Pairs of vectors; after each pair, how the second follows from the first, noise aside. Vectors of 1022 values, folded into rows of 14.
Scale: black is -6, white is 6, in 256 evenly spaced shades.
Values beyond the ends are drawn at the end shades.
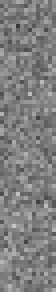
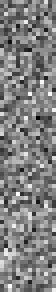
scaled up.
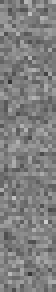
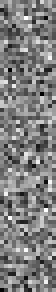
reversed, negated, scaled up.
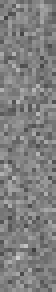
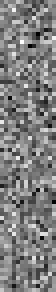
reversed, negated, scaled up.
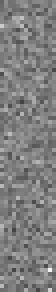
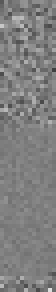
partly zeroed.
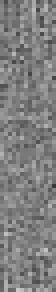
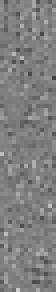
partly zeroed.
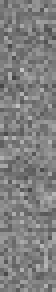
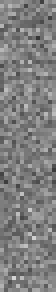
wrapped around.
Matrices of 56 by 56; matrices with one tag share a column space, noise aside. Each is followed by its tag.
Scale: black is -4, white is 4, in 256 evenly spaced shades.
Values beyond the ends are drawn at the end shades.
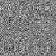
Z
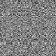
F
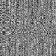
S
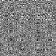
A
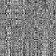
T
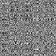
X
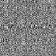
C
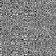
F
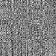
T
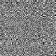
F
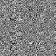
X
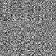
X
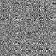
X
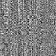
S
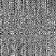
S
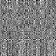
T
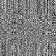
S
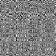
A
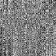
T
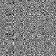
F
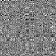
A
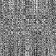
S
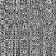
T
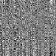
T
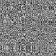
Z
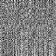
T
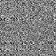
X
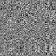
Z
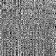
T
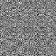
F
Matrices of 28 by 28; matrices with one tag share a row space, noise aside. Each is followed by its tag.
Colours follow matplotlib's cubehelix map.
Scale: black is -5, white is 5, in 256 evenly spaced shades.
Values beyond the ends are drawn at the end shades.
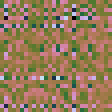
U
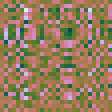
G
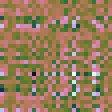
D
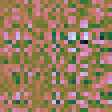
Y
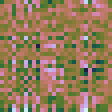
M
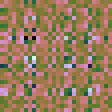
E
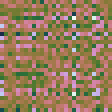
D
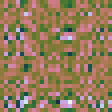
G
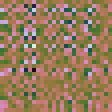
E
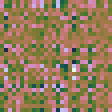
U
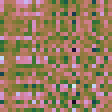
D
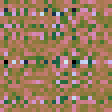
U
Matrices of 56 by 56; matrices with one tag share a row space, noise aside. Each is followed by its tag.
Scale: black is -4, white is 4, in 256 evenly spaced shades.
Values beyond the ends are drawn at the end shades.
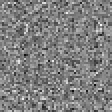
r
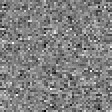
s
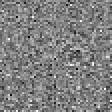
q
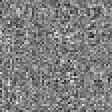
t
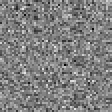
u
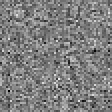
t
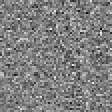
q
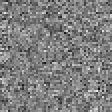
s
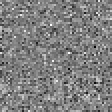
s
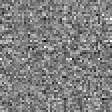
s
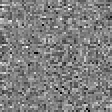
s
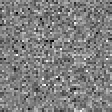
u
